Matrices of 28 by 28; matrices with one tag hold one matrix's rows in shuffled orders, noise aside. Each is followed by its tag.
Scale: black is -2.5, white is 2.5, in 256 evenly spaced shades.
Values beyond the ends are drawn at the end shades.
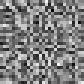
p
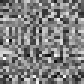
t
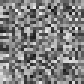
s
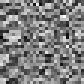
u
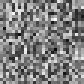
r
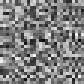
s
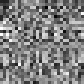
t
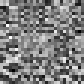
u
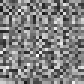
t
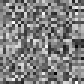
r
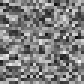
u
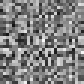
p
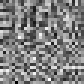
s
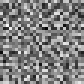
t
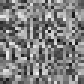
p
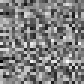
s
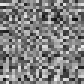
t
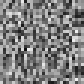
r
